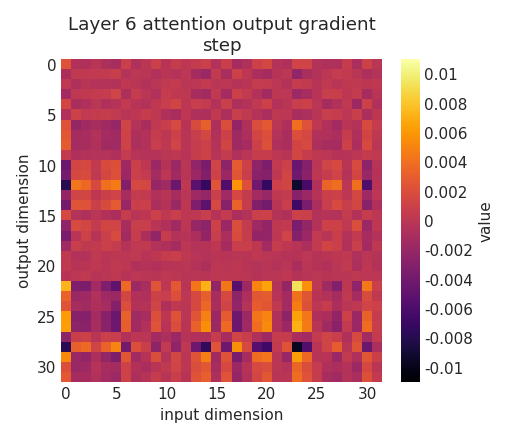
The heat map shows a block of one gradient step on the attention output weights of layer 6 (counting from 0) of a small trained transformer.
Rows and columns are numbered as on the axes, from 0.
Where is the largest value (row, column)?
22, 23
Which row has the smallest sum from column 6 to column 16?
12
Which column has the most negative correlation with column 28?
25
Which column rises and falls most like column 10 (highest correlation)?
11
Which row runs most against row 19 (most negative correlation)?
27
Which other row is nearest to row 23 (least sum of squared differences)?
6
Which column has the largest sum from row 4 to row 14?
17
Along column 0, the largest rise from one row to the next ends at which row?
29
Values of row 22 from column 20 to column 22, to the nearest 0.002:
0.006 0 -0.002
